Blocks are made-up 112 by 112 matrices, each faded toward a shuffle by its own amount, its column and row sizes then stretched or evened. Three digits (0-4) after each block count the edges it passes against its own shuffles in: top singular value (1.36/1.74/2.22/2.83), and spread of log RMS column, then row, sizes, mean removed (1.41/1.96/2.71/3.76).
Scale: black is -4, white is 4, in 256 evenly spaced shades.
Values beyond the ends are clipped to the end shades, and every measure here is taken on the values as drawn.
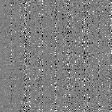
2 4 2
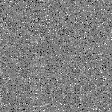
2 0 1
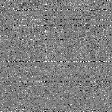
3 1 3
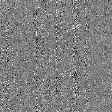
1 3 1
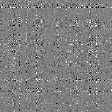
2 3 3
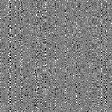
4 3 0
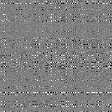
4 2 4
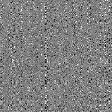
3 3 0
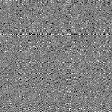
4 1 3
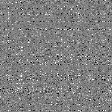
2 2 3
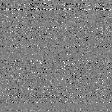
2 1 3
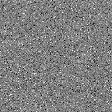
2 1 0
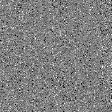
1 2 0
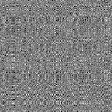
4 2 2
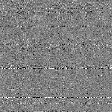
3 1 3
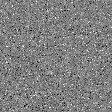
0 0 1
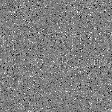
1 1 1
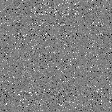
0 1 2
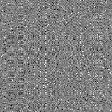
4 2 0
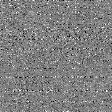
1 0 3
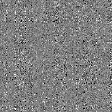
2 3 2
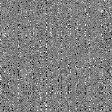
3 3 1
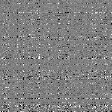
1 3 4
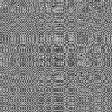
4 2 1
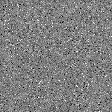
1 0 0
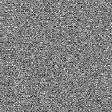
2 0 2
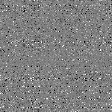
1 1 3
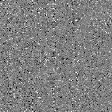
2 1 0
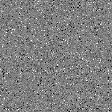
1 1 1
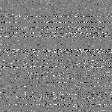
2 0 4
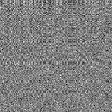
4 1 2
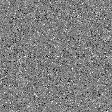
1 0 1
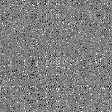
3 1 2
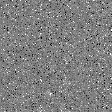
0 2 0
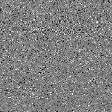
2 0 2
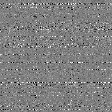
1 1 4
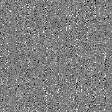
2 3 0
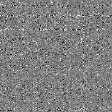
1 2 3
